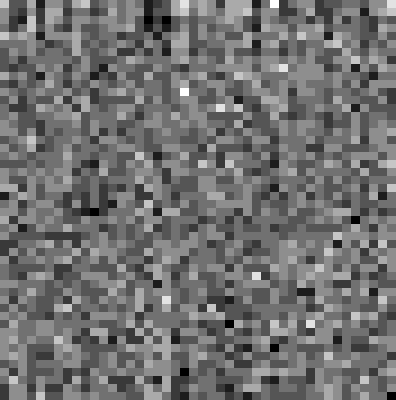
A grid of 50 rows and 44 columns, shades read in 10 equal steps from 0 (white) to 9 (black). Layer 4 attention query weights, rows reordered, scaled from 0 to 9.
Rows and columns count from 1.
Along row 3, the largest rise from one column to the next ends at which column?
5
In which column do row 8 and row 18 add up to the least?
40
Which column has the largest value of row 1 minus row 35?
29
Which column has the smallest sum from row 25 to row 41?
19
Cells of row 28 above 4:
31
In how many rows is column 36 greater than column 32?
23
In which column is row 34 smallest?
36
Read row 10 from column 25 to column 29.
7 5 2 3 4
